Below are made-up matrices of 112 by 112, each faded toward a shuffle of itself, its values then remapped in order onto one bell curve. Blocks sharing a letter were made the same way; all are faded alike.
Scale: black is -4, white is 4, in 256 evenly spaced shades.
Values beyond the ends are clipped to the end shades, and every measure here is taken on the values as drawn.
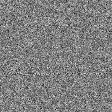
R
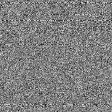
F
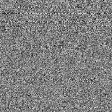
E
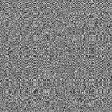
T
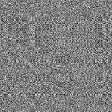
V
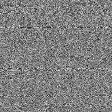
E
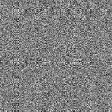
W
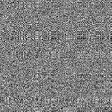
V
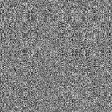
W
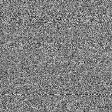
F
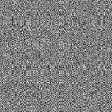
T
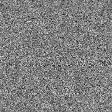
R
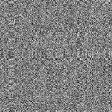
W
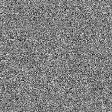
R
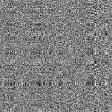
W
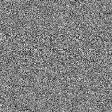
E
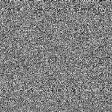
E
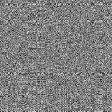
V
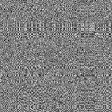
T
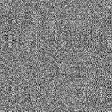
W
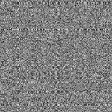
V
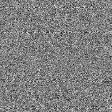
E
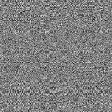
V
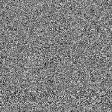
E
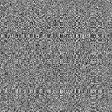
T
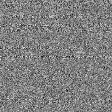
E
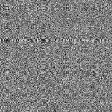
V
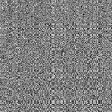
T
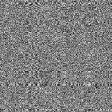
V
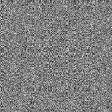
W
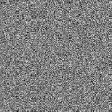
W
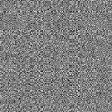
T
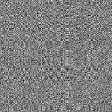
T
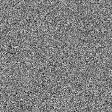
R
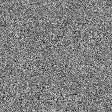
R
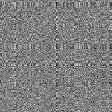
T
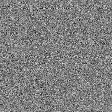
R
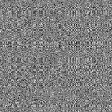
T
